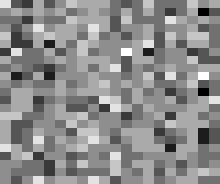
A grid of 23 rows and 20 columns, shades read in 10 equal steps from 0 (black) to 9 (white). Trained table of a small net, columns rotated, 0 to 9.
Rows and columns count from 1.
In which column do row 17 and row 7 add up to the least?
19
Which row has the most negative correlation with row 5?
7
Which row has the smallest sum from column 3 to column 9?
22
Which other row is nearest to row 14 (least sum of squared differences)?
20
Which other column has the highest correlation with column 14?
18
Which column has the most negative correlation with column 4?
11
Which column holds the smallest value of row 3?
3
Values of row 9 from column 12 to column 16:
3 5 4 5 6
